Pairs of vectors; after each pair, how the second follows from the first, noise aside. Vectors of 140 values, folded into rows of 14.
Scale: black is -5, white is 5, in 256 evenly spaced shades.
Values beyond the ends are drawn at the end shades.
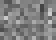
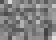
wrapped around.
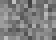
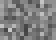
wrapped around.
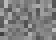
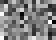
wrapped around, scaled up.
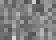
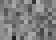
negated.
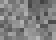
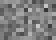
shuffled.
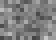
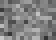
negated.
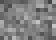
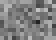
negated.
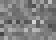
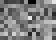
wrapped around, negated, scaled up.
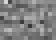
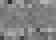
wrapped around, partly zeroed.
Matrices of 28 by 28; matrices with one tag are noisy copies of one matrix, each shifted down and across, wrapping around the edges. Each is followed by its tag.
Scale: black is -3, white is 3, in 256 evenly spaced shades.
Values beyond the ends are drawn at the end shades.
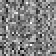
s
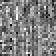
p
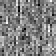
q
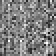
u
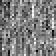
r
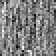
r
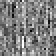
q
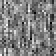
q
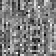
p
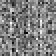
u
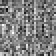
p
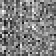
u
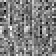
p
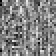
p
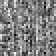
p
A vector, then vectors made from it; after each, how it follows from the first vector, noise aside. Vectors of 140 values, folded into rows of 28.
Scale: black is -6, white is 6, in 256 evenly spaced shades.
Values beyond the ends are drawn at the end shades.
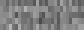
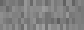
reversed, negated, shrunk.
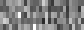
wrapped around, scaled up.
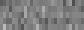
reversed, negated, partly zeroed.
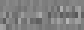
wrapped around, partly zeroed.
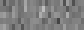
reversed, negated, partly zeroed.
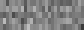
wrapped around, negated.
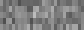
wrapped around, negated.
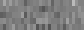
reversed, partly zeroed.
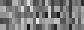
wrapped around, scaled up.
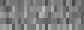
reversed, negated.
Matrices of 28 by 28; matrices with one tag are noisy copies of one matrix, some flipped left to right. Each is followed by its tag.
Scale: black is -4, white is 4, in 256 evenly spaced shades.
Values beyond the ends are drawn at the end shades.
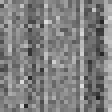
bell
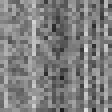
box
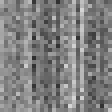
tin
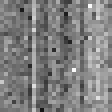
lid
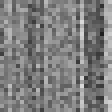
bell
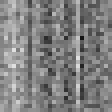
lid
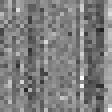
bell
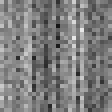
tin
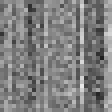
bell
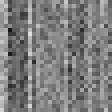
bell
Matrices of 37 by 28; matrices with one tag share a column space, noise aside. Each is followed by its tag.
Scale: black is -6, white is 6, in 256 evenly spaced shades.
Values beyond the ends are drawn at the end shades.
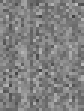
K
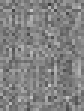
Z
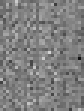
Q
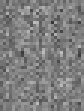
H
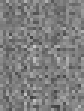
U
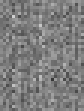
K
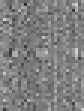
H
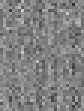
Z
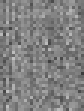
U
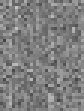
K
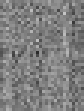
H
